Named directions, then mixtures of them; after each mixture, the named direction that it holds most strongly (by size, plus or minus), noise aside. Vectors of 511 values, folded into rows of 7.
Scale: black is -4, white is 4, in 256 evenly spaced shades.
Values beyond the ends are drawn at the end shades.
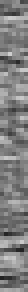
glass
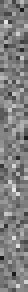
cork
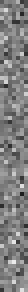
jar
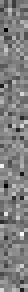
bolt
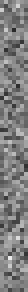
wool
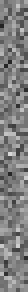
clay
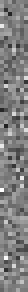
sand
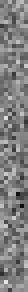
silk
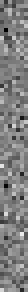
bolt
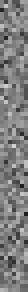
wool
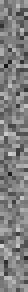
clay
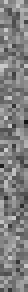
silk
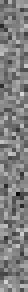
silk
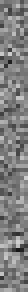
clay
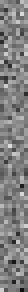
jar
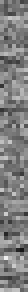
glass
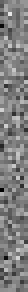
sand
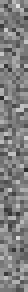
wool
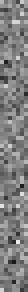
jar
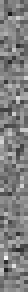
sand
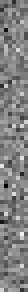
bolt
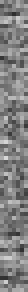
glass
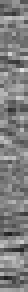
glass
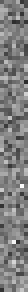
jar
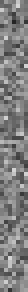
wool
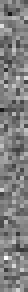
sand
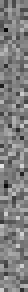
bolt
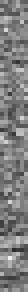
glass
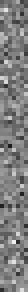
jar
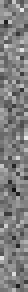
cork
